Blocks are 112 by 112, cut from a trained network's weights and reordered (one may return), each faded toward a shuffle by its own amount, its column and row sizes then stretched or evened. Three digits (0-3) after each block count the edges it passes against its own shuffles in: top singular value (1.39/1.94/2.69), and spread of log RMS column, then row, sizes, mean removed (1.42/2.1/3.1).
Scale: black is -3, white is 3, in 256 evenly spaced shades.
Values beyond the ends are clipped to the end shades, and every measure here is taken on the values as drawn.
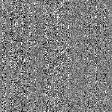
0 3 1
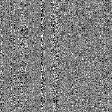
1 3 0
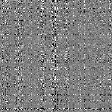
2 3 3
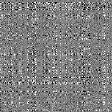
2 3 3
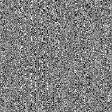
1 3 0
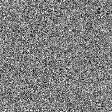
0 1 1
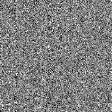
0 2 1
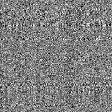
2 0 2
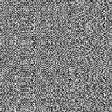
3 2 0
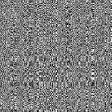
3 3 0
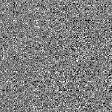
2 2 2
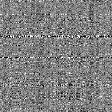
2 1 3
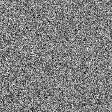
0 1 0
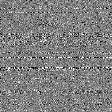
2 1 3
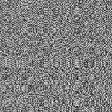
3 1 0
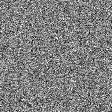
0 0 1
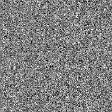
0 2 2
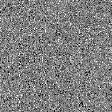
1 2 0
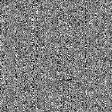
0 3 1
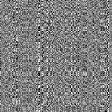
3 3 1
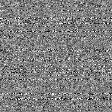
0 0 3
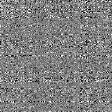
1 2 3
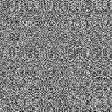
3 0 2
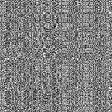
3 1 1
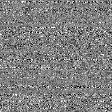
0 0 3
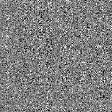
1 2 1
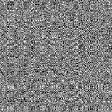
3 2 2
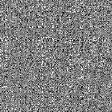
1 2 2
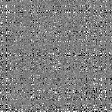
2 3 3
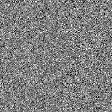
2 1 1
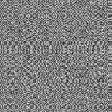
3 1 1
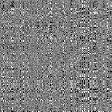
3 3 2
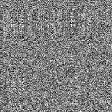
2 1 1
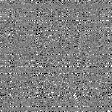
1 2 3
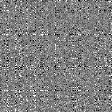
2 3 2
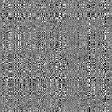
3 3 3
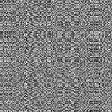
3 2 2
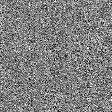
0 2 0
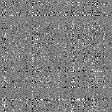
1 3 3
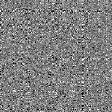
2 2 2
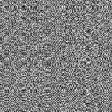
3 1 1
